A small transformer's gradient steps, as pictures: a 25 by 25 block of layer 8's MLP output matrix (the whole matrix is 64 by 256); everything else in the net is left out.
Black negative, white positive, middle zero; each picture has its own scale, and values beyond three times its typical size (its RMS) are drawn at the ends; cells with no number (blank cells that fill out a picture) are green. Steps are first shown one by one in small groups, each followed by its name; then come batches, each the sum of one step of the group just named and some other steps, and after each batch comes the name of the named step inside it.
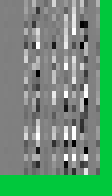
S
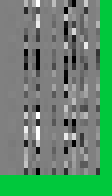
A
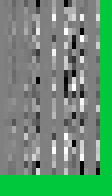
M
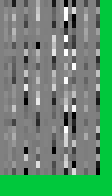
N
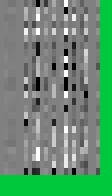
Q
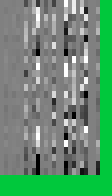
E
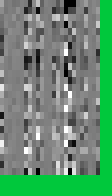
A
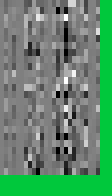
E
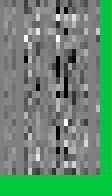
Q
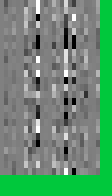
Q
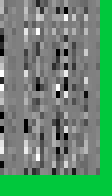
Q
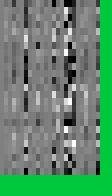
N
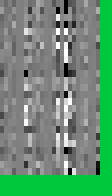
N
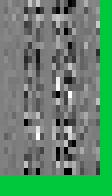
A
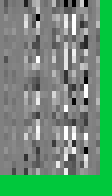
S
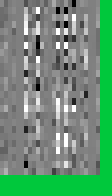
Q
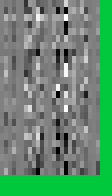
E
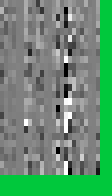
M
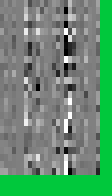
Q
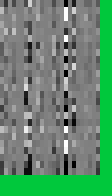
N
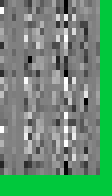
S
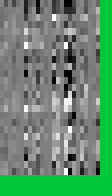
M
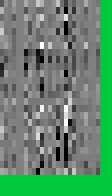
A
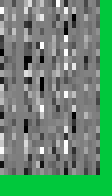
N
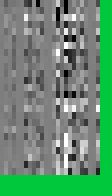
M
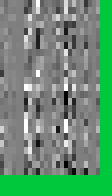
E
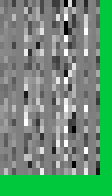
N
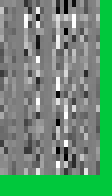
M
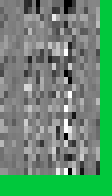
M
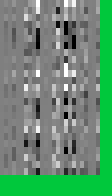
E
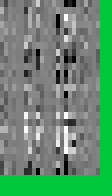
A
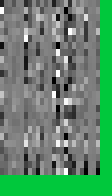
E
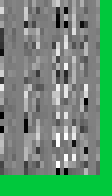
S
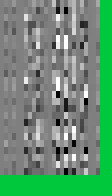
S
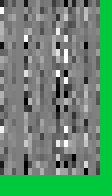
N
